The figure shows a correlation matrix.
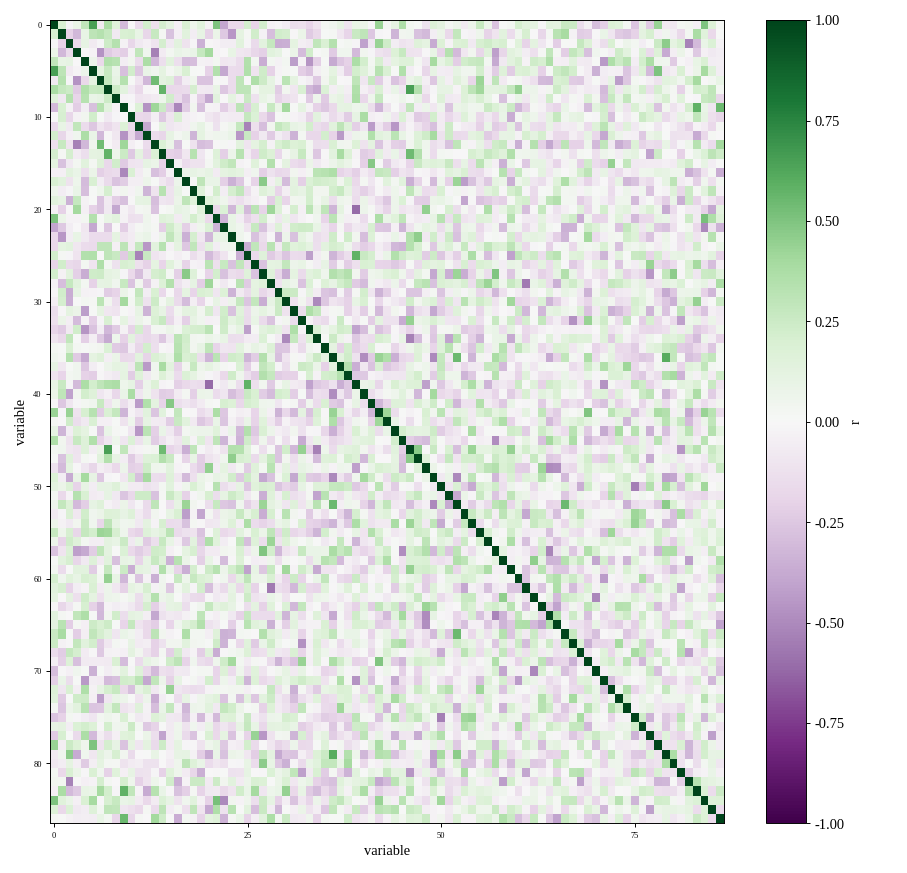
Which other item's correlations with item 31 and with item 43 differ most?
42
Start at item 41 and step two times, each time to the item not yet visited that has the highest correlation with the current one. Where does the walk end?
72
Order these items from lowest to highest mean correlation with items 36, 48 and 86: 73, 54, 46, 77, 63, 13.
54, 77, 46, 73, 63, 13
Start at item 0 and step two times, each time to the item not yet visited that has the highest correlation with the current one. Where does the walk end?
78
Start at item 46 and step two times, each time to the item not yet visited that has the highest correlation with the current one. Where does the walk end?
14
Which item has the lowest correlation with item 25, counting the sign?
11
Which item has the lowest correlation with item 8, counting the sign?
20
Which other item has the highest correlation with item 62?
58
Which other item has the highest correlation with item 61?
65
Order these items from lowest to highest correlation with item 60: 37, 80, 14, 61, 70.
61, 37, 70, 14, 80
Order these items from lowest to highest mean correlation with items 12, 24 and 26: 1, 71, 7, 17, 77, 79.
17, 79, 71, 1, 7, 77
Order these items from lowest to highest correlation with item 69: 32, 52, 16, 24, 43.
52, 24, 43, 16, 32
